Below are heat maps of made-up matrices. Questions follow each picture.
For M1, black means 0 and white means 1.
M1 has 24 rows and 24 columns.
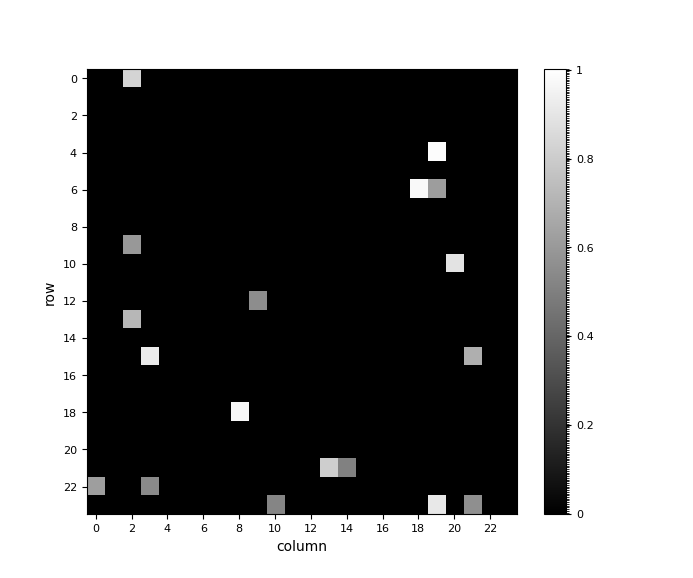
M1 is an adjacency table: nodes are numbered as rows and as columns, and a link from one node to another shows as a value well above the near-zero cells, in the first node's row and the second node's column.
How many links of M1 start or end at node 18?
2
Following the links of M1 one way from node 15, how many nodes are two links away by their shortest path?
2
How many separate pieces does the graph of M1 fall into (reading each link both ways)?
7
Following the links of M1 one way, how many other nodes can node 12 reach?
2
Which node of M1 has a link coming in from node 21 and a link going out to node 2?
node 13
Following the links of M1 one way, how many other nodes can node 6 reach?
3
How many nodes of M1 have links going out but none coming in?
6
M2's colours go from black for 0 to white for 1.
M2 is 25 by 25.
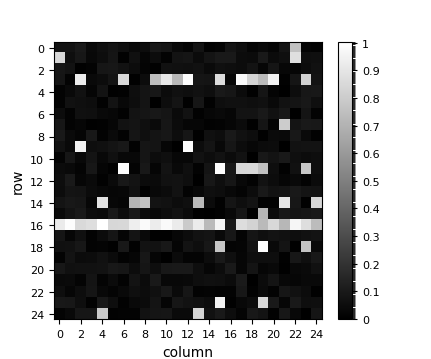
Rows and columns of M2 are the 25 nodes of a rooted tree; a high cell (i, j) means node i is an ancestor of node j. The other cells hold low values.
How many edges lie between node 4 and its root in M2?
3
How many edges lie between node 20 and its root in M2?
2
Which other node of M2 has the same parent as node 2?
12
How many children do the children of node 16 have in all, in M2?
8
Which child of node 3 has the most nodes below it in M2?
11
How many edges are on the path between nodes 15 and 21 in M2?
8
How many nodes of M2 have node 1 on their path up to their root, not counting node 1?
2
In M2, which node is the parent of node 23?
18
